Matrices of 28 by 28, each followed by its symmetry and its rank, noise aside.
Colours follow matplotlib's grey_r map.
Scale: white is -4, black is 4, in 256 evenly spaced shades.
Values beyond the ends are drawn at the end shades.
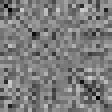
symmetric, rank four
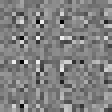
symmetric, rank two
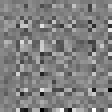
no symmetry, rank two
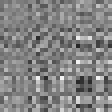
symmetric, rank two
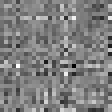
no symmetry, rank three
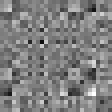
symmetric, rank three
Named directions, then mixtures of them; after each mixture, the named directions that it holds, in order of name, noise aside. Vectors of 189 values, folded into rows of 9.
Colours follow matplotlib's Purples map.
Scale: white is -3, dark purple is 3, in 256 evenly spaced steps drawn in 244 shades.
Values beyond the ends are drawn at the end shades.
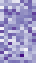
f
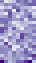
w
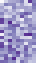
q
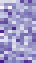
f, q, w.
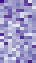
q, w.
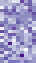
f.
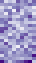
w.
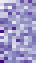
f, q, w.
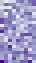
q, w.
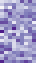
f, q, w.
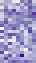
f.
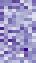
f.
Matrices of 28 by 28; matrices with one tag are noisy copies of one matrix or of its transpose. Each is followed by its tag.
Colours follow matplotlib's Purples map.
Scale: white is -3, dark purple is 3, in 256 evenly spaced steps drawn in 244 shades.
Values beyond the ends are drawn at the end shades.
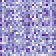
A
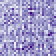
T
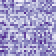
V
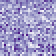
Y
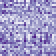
V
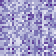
Y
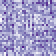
V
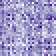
Y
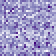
A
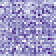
T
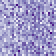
T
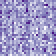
A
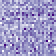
T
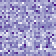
A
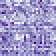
V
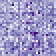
T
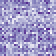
Y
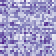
V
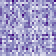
A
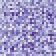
T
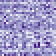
A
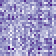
Y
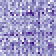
T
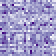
V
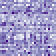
V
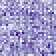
T
